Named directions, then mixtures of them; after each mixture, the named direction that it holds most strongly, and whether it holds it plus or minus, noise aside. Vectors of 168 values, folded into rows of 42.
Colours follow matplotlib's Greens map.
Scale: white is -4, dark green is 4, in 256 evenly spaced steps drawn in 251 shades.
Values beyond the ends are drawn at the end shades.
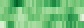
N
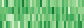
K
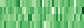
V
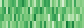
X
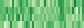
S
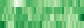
N, minus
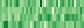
X, minus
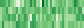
V, minus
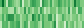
K, minus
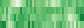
N, minus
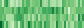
K, plus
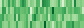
X, plus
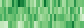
N, plus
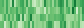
S, plus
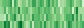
S, minus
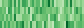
X, plus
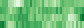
N, minus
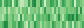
X, minus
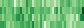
N, minus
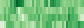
N, plus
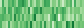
X, plus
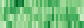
N, plus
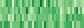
S, minus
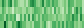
S, minus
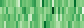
V, minus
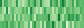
X, minus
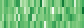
V, plus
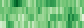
N, plus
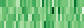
V, minus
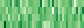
V, plus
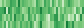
X, plus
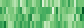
V, plus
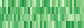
X, plus
